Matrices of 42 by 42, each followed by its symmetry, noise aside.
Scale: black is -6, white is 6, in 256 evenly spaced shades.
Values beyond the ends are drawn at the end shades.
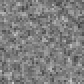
symmetric across the other diagonal.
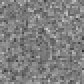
symmetric across the other diagonal.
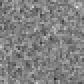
symmetric across the other diagonal.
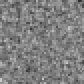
antisymmetric.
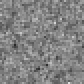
symmetric across the other diagonal.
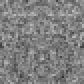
mirrored left to right.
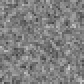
symmetric.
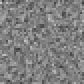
antisymmetric.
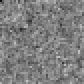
symmetric.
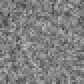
symmetric.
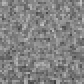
mirrored left to right.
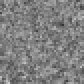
antisymmetric.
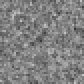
symmetric.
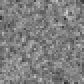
symmetric across the other diagonal.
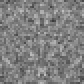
mirrored left to right.
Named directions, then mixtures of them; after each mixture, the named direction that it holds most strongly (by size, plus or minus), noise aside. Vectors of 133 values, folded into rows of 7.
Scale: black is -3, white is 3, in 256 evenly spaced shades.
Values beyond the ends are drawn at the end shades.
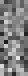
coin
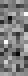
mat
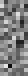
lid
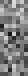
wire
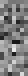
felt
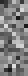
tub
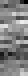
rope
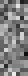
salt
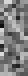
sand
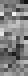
rope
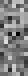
wire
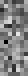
wire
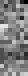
rope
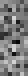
felt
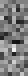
felt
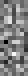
felt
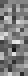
felt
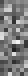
felt
